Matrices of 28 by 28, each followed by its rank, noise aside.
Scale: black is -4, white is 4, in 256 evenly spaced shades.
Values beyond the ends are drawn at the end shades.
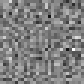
five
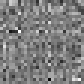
three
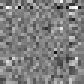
three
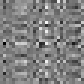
three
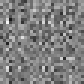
four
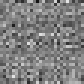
four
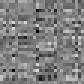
three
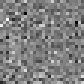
five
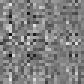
three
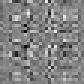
three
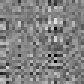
three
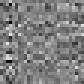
three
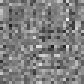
four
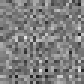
four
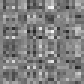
two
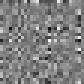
three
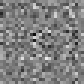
five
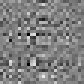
three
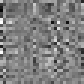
three
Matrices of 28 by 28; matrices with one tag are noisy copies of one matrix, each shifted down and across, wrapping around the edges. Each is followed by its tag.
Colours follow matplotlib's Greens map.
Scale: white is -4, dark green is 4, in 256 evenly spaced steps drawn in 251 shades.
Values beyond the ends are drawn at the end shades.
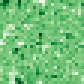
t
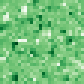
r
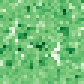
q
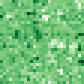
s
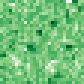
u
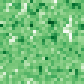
q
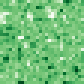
u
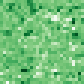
s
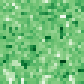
u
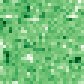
t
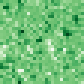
u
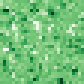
u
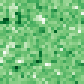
t
